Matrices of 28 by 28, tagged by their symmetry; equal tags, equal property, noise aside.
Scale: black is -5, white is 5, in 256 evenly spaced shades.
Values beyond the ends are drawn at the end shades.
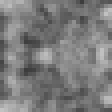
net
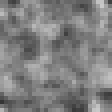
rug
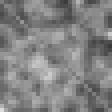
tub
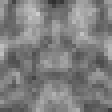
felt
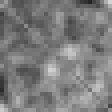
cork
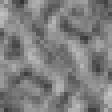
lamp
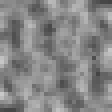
lamp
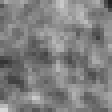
rug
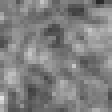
rug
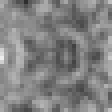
net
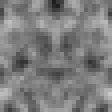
felt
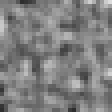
rug
